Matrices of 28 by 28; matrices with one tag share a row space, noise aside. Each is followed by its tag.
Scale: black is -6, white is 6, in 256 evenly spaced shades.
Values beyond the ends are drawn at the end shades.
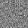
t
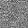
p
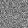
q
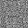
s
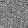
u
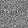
p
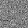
p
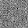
p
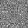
p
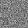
p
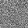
p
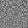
q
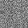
u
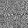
u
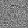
p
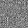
u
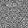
s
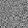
q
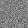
t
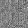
t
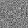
u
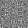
t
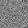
q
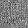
p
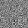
t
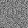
u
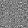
t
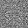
s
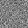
q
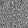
u
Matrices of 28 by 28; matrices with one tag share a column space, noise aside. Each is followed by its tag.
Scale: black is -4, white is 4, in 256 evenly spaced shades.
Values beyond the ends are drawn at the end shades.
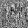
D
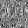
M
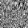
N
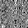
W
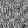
M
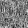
M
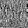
D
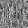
D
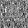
M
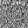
N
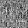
D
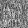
D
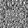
N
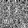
W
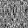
M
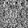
N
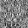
M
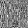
D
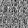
W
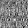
M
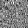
N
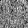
W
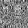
W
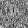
M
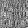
D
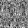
M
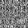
W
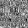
M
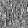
D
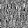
D
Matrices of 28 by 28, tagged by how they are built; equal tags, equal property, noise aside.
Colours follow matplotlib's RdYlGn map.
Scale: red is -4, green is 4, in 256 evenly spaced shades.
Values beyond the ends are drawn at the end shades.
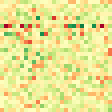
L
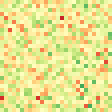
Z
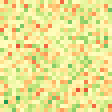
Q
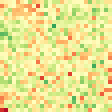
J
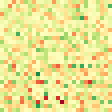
L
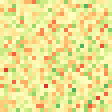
Q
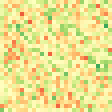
Z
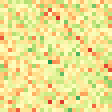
Z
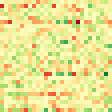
L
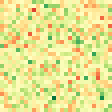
Z
